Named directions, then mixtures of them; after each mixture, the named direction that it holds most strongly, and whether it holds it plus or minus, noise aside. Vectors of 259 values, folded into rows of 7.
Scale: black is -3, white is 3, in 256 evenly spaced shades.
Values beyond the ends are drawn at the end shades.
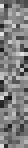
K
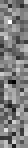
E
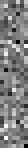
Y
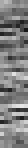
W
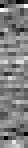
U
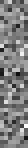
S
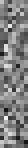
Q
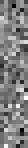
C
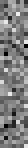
Y, minus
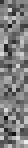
Q, minus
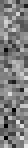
Y, minus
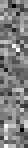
Y, plus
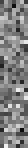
C, plus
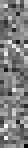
Y, plus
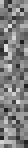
Q, plus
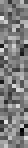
S, minus
